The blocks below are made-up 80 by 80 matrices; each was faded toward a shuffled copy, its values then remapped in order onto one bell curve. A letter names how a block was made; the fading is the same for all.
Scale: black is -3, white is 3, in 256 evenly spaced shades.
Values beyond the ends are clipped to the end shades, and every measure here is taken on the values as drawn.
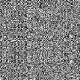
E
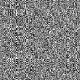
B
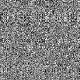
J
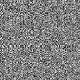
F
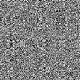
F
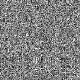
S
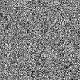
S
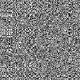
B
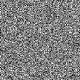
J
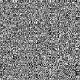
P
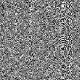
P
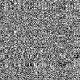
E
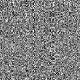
P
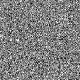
S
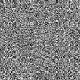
E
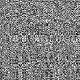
E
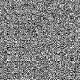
J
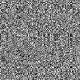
F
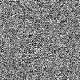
S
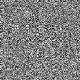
F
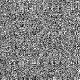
J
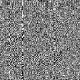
B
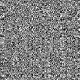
F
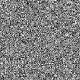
S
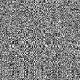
E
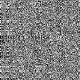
P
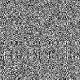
E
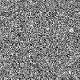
S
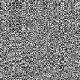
E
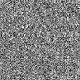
S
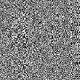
P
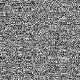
F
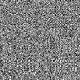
J
